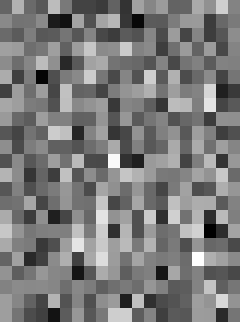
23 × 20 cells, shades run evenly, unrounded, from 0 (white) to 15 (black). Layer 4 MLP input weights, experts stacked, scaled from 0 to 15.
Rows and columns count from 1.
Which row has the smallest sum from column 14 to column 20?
19
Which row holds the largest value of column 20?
7
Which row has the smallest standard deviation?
21
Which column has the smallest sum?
17
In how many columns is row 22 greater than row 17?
15
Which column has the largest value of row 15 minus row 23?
10
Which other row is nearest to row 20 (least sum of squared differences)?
11
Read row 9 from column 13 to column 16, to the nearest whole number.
8 7 10 9
